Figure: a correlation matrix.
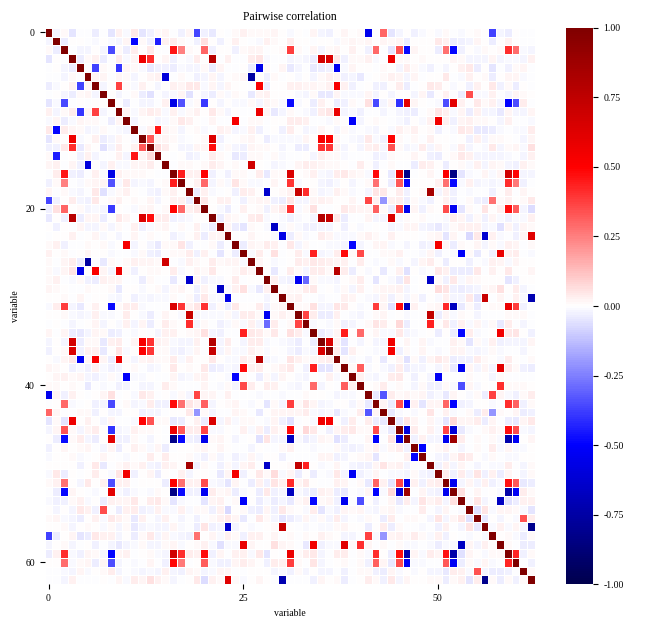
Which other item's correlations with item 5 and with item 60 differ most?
26
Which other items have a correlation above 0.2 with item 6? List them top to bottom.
9, 27, 37
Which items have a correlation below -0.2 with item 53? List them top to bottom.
25, 34, 38, 40, 58
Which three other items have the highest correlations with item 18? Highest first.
49, 32, 33
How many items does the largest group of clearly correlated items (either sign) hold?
13
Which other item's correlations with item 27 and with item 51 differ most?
37
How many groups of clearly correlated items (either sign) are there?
14
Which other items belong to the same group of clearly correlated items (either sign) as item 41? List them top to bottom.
0, 19, 43, 57
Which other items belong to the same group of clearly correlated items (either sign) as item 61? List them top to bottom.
55
